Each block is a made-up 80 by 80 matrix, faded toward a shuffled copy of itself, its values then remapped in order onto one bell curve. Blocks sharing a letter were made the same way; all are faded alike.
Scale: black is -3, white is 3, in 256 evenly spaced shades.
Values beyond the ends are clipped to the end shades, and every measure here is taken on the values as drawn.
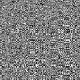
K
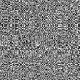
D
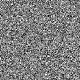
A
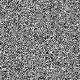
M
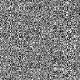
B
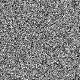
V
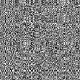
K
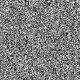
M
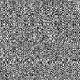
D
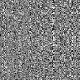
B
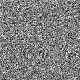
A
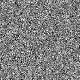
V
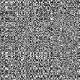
D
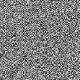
B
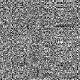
B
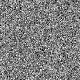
V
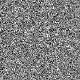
M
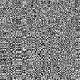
D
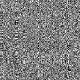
B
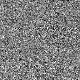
M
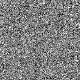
M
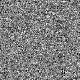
A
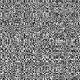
K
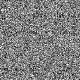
A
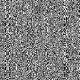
B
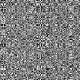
K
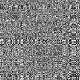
K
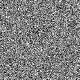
V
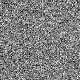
V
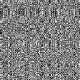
D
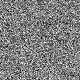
V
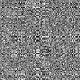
K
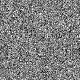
V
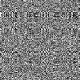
D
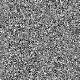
M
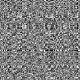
K
